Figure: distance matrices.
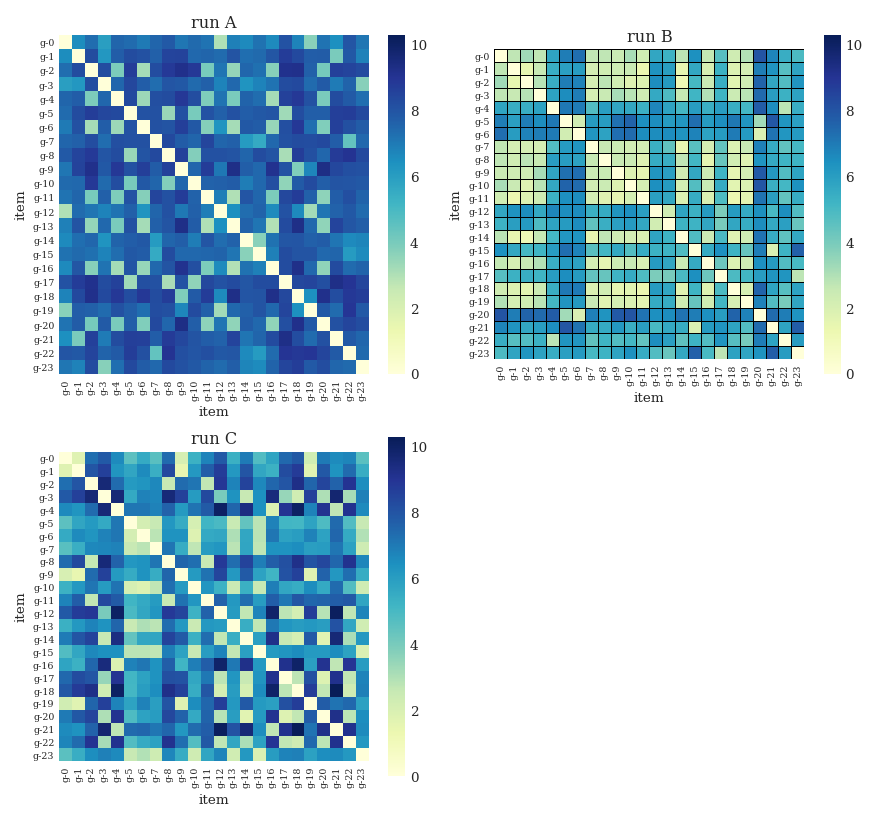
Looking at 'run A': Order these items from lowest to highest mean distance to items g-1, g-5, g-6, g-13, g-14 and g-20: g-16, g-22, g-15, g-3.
g-16, g-15, g-3, g-22
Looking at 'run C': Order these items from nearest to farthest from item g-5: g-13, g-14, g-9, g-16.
g-13, g-14, g-9, g-16
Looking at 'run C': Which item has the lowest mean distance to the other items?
g-5
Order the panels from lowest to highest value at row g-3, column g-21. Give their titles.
run B, run A, run C
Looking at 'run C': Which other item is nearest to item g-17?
g-20
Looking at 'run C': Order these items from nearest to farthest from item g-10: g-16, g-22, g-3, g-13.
g-13, g-22, g-3, g-16
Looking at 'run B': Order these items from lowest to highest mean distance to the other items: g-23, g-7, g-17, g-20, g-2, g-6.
g-7, g-2, g-17, g-23, g-6, g-20
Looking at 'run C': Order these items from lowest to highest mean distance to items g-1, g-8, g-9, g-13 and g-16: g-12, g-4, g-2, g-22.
g-4, g-2, g-22, g-12
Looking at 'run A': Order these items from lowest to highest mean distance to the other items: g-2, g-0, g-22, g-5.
g-0, g-2, g-5, g-22
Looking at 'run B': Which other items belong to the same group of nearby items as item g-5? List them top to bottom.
g-6, g-20
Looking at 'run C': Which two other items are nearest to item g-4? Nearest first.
g-16, g-21
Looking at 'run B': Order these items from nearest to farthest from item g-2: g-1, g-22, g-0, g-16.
g-1, g-16, g-0, g-22
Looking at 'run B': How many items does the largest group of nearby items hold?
13
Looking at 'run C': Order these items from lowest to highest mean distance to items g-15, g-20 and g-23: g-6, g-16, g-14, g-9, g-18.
g-6, g-14, g-18, g-9, g-16
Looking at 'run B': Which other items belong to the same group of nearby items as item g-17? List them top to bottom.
g-23
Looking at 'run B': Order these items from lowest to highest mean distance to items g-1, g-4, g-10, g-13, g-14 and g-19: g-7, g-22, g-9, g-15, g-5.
g-7, g-9, g-22, g-15, g-5
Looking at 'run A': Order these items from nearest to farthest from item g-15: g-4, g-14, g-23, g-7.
g-14, g-7, g-23, g-4
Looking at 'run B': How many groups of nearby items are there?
6
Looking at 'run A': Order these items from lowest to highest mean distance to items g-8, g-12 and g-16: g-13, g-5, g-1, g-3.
g-13, g-5, g-3, g-1
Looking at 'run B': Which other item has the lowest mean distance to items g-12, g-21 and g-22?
g-15
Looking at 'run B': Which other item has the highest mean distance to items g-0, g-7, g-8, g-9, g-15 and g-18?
g-20
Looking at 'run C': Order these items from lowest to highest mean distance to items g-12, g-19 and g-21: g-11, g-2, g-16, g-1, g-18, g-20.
g-1, g-16, g-20, g-18, g-11, g-2
